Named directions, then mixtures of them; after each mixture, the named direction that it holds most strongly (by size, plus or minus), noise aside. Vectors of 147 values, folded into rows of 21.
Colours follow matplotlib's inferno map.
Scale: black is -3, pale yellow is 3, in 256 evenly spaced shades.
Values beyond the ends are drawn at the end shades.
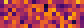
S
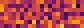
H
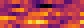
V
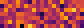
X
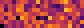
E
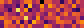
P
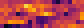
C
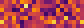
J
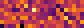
J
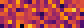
X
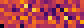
J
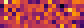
S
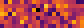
S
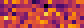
S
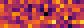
S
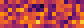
S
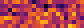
S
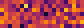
J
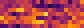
V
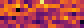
V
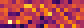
C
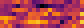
V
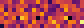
E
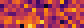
X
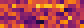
V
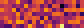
H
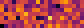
E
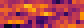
C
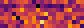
E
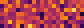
X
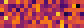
H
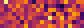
S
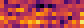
V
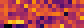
C
